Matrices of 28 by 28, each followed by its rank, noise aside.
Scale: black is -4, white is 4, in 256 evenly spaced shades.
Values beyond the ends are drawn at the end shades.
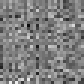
four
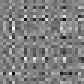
two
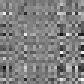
two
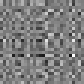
two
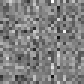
four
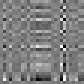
one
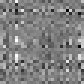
three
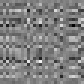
two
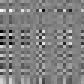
one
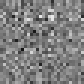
six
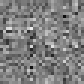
six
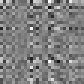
two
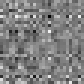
three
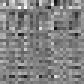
three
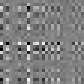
one
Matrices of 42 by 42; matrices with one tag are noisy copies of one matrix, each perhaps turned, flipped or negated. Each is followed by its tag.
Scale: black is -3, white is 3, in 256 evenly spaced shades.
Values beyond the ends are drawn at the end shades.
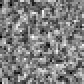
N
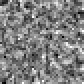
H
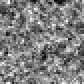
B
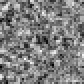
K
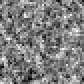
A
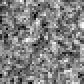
B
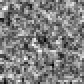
K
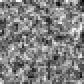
A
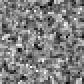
N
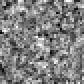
K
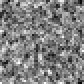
H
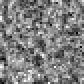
A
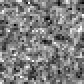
A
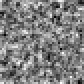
H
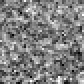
A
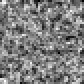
H
